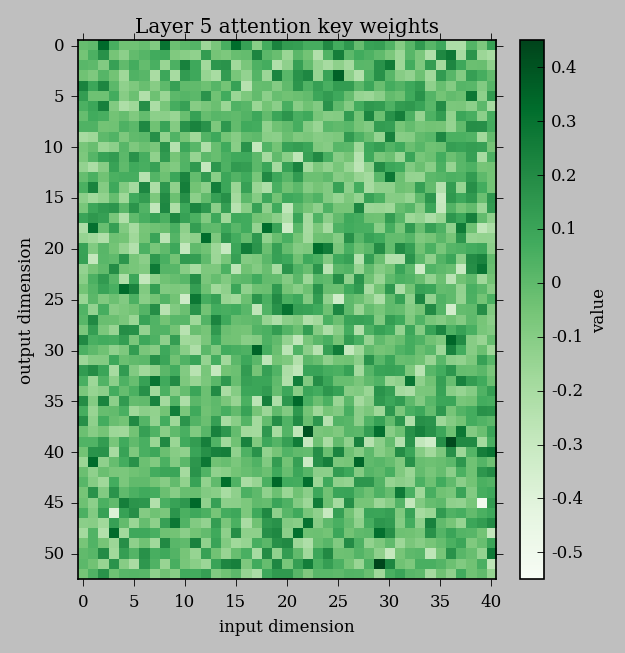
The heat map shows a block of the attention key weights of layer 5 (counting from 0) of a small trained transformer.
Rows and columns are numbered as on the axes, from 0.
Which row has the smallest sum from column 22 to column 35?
39
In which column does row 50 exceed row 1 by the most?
40
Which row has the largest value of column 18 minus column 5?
18
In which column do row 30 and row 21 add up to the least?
27
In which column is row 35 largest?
21
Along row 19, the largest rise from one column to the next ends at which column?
12
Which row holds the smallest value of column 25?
25
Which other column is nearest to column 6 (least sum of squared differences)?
13
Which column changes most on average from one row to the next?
7
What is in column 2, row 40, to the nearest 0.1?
0.2
